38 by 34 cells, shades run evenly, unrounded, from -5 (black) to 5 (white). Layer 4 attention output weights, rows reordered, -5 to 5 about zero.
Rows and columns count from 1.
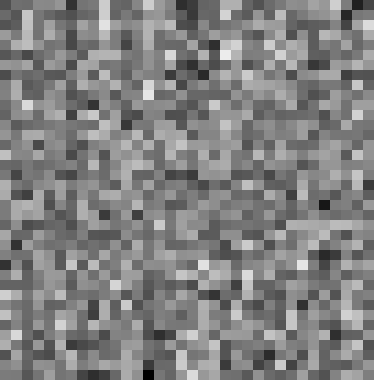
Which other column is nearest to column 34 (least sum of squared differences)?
5
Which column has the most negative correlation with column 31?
18
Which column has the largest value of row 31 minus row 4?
12
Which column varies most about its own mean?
14
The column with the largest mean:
33
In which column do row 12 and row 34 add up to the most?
2
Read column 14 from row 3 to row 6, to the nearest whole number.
2 2 2 1
